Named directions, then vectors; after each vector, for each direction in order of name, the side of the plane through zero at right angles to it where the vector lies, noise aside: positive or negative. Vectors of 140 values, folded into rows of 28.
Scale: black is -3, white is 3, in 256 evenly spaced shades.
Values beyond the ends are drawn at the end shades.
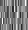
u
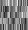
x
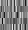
negative, positive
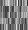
positive, positive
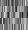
positive, negative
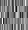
positive, negative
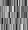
negative, negative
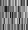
positive, positive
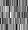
negative, negative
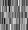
negative, negative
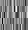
negative, positive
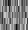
negative, negative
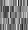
positive, positive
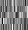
negative, positive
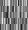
positive, positive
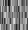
negative, negative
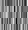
negative, negative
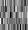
negative, positive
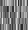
positive, positive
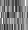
positive, negative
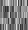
positive, positive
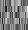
negative, positive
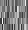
positive, negative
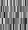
negative, positive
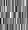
positive, negative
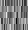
negative, negative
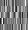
positive, negative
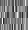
positive, negative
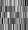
negative, positive
